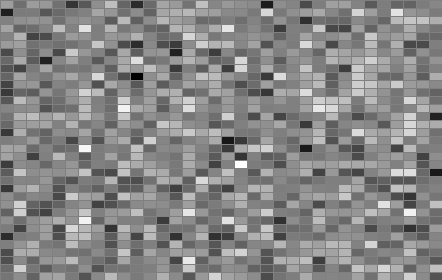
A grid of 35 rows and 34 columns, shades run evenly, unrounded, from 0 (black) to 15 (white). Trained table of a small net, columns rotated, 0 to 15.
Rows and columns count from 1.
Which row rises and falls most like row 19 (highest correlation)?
27
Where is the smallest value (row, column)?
10, 11
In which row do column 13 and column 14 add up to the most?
16
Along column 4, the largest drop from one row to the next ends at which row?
8
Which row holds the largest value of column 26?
14
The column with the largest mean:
15
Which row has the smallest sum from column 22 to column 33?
29
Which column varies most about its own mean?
32
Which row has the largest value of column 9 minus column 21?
1
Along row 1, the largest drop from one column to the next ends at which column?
21
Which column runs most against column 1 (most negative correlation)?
28
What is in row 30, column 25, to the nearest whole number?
6
